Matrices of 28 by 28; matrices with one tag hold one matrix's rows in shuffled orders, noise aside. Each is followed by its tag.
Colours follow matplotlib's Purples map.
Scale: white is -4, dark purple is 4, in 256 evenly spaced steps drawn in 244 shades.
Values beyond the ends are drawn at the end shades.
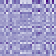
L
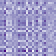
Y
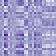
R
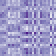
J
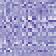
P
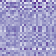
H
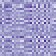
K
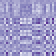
L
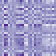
R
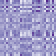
L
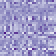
P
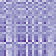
Y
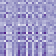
Y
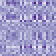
H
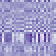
K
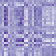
R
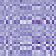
L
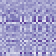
H
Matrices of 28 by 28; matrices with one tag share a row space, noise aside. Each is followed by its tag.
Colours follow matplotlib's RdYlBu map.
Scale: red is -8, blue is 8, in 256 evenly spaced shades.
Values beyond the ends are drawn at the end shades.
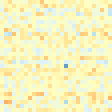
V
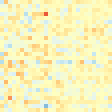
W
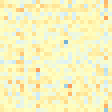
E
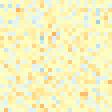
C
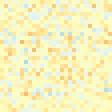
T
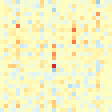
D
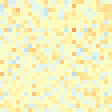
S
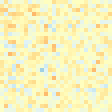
C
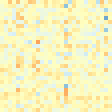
E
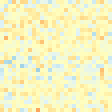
V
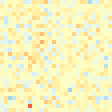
C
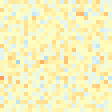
S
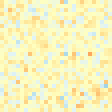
S
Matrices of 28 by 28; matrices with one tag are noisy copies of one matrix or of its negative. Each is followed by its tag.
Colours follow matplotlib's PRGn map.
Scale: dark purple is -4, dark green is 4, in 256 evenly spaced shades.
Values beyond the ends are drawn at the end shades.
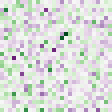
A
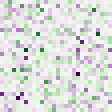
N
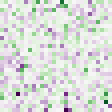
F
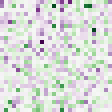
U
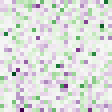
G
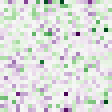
F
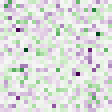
N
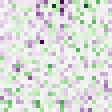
U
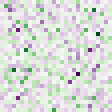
N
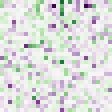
U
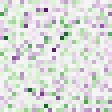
A
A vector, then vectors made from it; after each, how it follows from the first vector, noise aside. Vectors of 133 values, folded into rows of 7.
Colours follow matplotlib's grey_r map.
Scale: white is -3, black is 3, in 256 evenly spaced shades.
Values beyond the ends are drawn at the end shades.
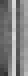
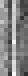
reversed.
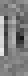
wrapped around, partly zeroed.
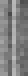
reversed, shrunk.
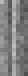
reversed, shrunk.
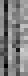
wrapped around, negated.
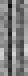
wrapped around, negated.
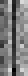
reversed, negated.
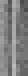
reversed, shrunk.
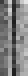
reversed, negated.
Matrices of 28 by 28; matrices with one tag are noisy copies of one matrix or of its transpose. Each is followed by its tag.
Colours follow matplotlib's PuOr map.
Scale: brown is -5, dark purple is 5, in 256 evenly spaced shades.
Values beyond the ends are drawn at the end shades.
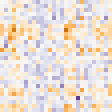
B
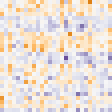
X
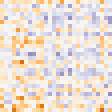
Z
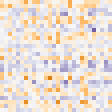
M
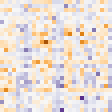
X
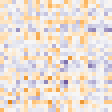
M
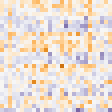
X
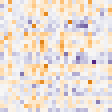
X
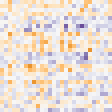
X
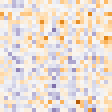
Z
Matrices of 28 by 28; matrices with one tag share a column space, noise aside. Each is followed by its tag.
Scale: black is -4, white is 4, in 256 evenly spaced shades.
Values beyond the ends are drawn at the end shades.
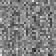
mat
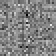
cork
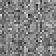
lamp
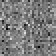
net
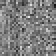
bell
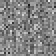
net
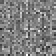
cork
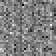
mat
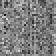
bell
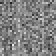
mat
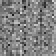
bell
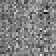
cork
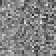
bell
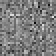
bell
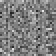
cork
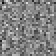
mat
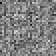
mat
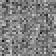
lamp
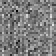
lamp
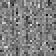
bell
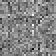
mat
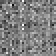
lamp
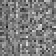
net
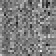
bell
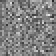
bell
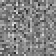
lamp
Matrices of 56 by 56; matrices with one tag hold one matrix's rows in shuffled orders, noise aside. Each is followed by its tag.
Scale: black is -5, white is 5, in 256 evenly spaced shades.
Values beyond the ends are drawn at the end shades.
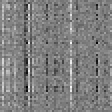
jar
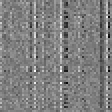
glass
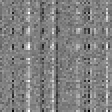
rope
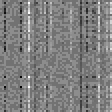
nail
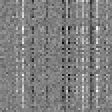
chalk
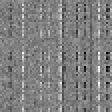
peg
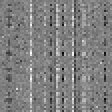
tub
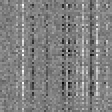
chalk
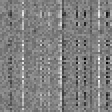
peg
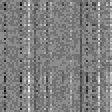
nail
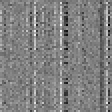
glass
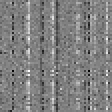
rope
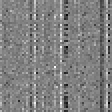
glass
